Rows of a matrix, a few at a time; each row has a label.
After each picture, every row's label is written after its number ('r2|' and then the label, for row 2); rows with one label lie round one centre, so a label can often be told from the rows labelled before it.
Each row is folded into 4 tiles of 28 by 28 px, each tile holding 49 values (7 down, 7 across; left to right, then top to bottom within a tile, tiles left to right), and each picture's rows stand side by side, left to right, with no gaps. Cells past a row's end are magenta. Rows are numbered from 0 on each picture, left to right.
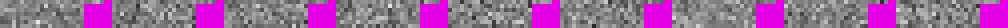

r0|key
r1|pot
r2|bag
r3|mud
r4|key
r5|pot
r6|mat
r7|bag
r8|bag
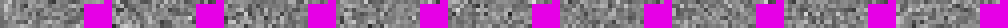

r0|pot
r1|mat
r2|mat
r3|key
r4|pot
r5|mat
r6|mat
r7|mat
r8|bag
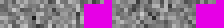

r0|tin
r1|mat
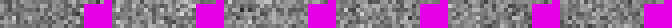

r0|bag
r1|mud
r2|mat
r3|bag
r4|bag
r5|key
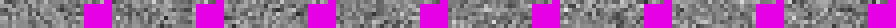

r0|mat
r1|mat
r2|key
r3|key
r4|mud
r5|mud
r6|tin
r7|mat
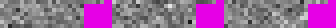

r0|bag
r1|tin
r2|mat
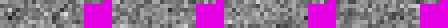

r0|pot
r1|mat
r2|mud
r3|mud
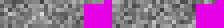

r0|mud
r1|pot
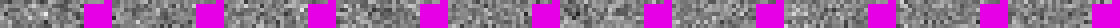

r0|bag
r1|mud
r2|tin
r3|tin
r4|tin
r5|mat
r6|mud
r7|key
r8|mat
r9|tin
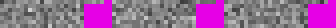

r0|key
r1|mat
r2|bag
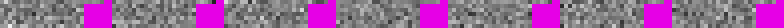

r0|tin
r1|mat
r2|tin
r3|bag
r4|mud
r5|mud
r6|bag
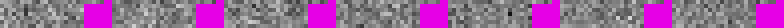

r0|mat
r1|mud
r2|mat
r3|mat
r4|bag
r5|bag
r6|mud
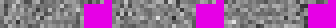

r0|tin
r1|bag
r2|bag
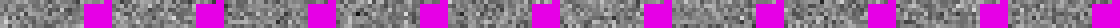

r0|mat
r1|mat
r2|mud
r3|mud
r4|tin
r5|mat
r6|bag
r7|mat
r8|tin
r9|tin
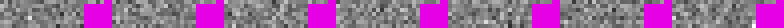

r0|bag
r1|mud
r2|pot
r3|bag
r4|key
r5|mud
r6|mud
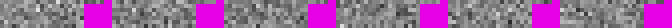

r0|mud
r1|key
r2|pot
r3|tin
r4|mud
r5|mat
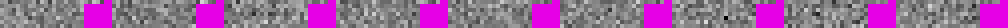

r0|mat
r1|mat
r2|tin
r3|bag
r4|mat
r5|bag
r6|mat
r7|pot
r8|pot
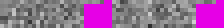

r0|key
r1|tin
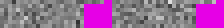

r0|tin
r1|bag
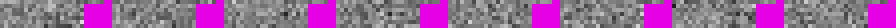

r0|mud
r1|mud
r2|mud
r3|pot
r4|key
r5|mud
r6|mud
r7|bag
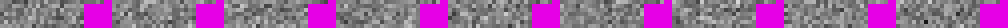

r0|mud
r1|pot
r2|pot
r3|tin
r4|key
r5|bag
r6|key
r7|key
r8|mat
